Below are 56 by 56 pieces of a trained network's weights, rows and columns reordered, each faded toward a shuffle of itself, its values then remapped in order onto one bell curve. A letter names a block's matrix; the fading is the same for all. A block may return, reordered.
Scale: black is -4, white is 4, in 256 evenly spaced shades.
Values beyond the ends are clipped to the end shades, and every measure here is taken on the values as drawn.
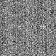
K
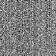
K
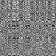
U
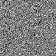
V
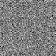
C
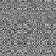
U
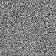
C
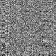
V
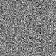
V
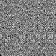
C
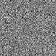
C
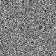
C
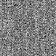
K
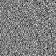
C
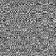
U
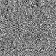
C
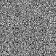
C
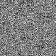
C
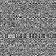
U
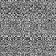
U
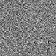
C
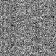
K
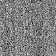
K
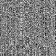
K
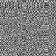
U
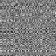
U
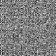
V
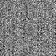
K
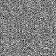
V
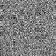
C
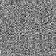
C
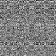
U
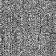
K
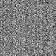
K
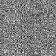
V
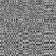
U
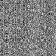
K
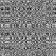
U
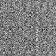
V
